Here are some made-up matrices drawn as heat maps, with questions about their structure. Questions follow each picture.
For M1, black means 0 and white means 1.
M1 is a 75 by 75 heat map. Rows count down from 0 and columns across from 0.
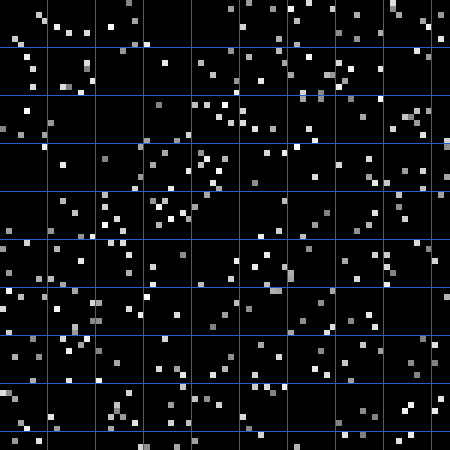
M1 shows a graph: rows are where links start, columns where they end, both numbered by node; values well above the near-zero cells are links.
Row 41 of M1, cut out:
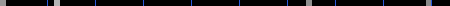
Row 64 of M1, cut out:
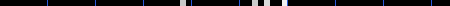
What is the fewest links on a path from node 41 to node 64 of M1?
4
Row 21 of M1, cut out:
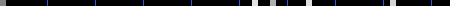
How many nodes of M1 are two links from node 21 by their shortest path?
8
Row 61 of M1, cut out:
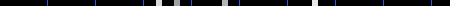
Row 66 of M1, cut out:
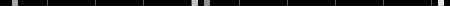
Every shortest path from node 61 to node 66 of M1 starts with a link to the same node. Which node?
node 26
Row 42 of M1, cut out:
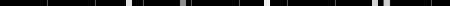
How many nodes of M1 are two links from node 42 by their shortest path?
9
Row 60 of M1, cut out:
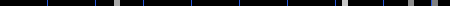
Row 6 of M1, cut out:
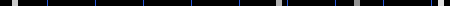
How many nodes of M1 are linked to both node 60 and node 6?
0
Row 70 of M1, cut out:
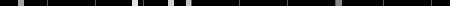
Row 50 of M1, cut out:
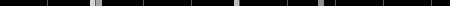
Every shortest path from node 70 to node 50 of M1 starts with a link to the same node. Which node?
node 56
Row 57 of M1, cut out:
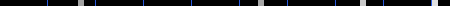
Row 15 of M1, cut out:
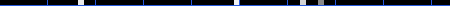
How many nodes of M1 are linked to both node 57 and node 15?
1
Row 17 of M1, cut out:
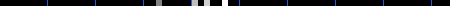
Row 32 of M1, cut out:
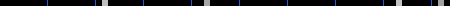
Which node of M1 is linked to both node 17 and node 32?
node 34
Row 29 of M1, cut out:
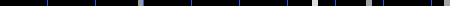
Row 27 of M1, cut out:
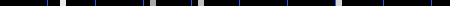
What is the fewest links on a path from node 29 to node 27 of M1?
6
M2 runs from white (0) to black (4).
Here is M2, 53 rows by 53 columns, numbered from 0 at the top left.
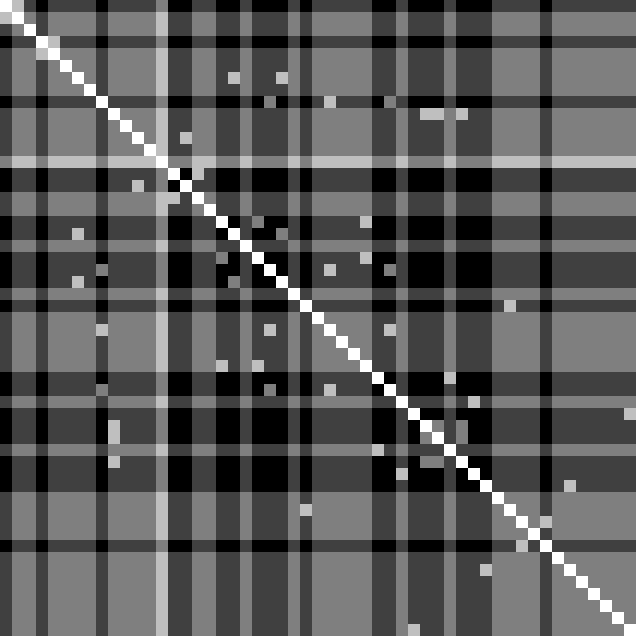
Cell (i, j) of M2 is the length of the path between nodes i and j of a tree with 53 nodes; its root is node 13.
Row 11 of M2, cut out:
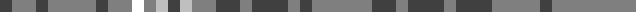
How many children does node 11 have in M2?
1
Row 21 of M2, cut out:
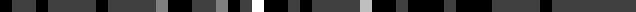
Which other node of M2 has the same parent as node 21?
18
